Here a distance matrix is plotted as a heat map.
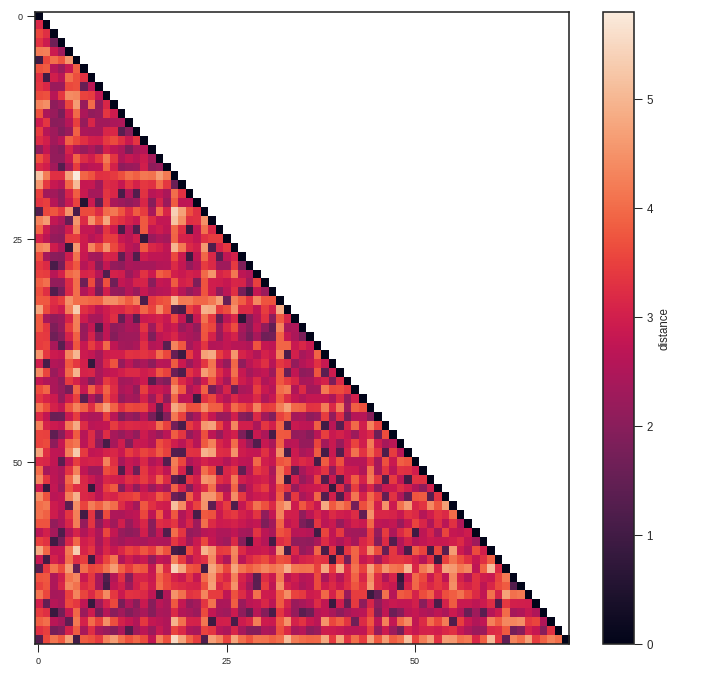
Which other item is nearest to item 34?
27
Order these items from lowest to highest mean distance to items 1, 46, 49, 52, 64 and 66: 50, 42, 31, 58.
31, 58, 50, 42
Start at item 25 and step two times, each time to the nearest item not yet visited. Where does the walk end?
32
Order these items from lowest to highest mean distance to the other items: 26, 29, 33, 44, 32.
29, 33, 26, 44, 32
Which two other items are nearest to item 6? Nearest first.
21, 56
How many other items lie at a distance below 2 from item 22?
4
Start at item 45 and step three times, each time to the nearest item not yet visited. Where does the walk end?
44
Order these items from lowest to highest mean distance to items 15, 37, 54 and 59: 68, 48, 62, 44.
48, 68, 44, 62
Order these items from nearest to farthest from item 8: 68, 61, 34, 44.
34, 61, 68, 44
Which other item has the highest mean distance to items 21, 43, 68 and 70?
18
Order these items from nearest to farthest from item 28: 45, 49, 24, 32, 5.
45, 24, 49, 32, 5
